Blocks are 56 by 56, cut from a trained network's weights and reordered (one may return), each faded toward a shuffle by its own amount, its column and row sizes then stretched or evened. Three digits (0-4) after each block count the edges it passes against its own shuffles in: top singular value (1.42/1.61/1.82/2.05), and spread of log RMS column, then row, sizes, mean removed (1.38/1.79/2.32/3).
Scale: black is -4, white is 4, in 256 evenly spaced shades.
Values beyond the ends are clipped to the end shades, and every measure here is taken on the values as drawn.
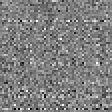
4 1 3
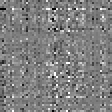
3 4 3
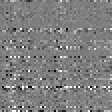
3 2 4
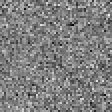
1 1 1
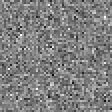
0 2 1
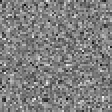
3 0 1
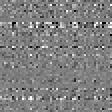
4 2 4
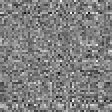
4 1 3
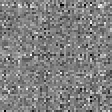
1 2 3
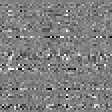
3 1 4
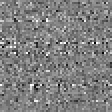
1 2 3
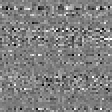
3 0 4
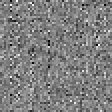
1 3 1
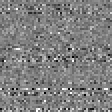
0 0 4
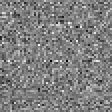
1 1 2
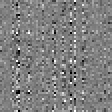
0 4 1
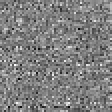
2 1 3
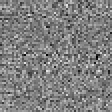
3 0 1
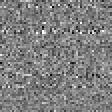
1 1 3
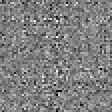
0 2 2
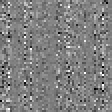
0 4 1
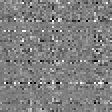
1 2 4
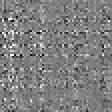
2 3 3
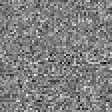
0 0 2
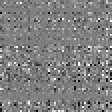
1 3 4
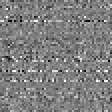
2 0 4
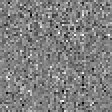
0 2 1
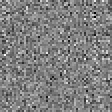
3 2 1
